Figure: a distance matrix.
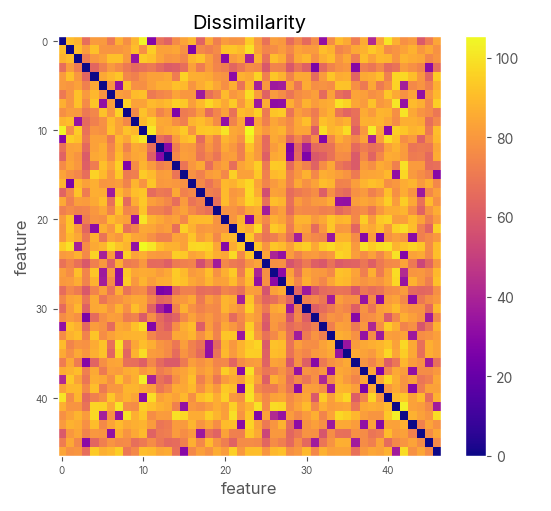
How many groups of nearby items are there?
14
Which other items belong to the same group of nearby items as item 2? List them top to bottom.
9, 20, 23
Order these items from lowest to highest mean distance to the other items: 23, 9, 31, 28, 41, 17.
28, 31, 17, 9, 41, 23
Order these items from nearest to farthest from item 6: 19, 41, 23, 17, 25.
17, 25, 19, 41, 23
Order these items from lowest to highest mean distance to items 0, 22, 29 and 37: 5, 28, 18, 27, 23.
28, 5, 27, 18, 23
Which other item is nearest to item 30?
13
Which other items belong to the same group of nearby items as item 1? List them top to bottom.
16
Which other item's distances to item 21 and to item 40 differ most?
10
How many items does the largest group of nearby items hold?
6
